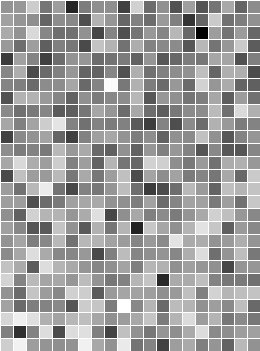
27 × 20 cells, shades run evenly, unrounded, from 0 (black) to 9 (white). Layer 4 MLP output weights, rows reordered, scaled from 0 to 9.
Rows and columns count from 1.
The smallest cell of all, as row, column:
3, 16
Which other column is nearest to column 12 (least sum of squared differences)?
14
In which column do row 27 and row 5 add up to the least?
13
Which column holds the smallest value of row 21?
18
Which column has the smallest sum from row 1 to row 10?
10
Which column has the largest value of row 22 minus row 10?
12
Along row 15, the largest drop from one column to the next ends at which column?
5
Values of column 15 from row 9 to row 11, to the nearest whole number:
5 5 5
